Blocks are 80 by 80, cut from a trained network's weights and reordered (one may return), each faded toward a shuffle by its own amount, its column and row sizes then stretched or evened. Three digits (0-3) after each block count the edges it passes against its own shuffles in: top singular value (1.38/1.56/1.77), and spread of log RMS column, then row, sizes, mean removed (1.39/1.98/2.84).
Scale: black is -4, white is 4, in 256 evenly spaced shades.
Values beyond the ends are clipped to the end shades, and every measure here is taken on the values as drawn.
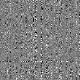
1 3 1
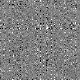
0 3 2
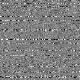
3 0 3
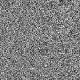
1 1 0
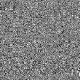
1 1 2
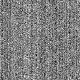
3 1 0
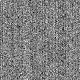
2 0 0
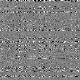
2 2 3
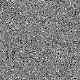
0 2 2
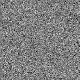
1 1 0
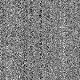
1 2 0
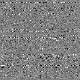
1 1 3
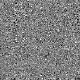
2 1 2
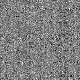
1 0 2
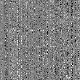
2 3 1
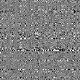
3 2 3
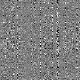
3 3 2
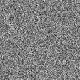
1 0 0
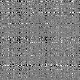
3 2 3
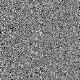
0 2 0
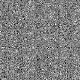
1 1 2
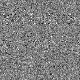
1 0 2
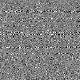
0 0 3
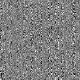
1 3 0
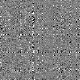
1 3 2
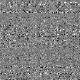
0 1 3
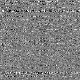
1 0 3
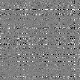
3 2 3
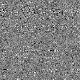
0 1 2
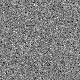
0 0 0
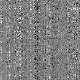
3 3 2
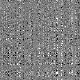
2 3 2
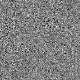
0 2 2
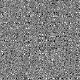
2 2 2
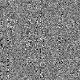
2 2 1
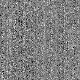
1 2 0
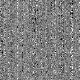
1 3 0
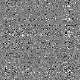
1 2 3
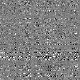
0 2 3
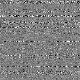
2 0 3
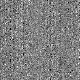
1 2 0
